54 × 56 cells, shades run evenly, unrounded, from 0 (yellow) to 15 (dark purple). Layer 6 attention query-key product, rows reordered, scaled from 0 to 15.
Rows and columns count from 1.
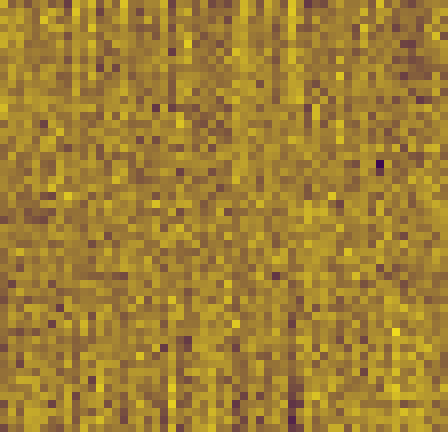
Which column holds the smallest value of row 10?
43
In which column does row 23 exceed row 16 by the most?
23
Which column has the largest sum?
51
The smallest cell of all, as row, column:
42, 50
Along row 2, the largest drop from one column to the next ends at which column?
10
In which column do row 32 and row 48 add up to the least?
3
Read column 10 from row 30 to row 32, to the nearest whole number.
6 7 7
